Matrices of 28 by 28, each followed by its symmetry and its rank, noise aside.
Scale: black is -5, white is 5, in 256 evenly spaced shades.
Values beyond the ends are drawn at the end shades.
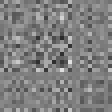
symmetric, rank three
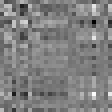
no symmetry, rank two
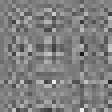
antisymmetric, rank two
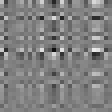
no symmetry, rank one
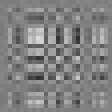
symmetric, rank one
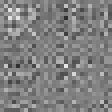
symmetric, rank three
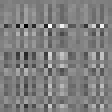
no symmetry, rank one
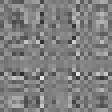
no symmetry, rank two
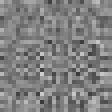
no symmetry, rank three
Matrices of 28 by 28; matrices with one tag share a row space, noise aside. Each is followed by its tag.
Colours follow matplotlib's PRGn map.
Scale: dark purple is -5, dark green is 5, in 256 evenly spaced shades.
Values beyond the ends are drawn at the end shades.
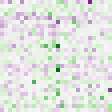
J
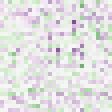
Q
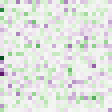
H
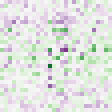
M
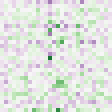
M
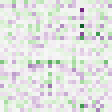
Q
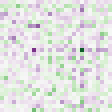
Q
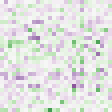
Q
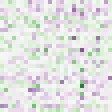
Q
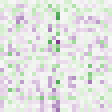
J
